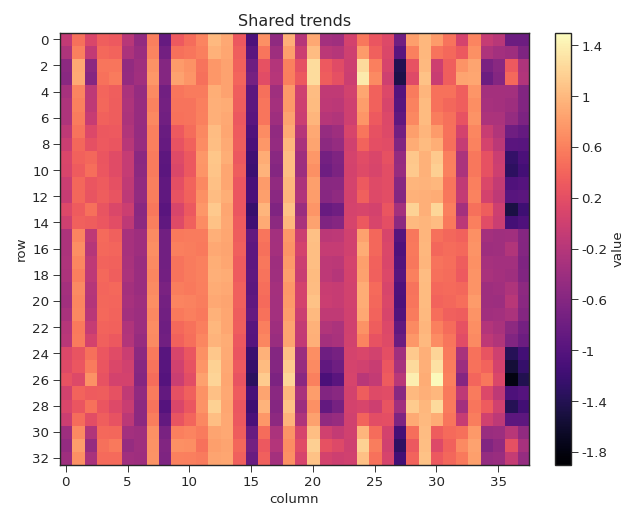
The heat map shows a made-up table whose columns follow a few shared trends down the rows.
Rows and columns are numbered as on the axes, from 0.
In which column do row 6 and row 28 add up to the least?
15
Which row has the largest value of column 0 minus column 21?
26
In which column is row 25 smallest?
36
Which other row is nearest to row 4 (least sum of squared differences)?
17
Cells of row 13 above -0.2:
27
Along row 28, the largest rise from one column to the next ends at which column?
16
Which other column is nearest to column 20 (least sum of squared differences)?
29
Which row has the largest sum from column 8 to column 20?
3
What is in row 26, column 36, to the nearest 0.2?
-1.8
